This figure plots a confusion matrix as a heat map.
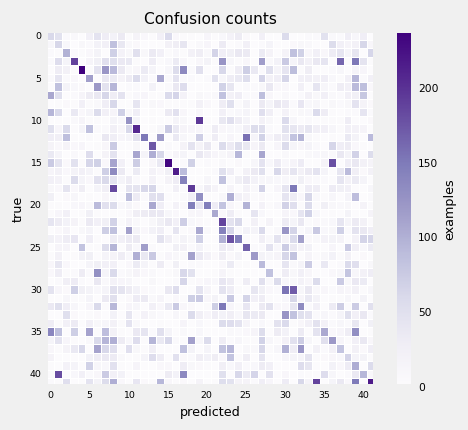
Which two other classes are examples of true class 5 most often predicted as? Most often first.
14, 39
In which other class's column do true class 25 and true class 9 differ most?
12
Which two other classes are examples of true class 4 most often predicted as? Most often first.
17, 7
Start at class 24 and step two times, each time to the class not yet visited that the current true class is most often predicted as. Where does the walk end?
22
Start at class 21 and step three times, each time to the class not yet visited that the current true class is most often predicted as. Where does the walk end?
31
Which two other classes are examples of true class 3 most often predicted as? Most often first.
37, 39
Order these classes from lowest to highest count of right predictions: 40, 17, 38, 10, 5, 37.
38, 37, 40, 5, 10, 17
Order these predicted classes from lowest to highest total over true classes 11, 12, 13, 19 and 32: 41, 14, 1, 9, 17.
9, 17, 1, 41, 14
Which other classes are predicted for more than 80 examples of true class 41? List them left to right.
8, 14, 34, 39
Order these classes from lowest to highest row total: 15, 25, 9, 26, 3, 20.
9, 26, 25, 20, 15, 3
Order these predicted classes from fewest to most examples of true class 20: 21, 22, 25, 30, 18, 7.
21, 7, 30, 22, 25, 18
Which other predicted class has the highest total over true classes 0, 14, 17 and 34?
24
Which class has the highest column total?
8
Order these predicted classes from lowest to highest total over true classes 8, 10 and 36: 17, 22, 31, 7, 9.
17, 9, 31, 22, 7
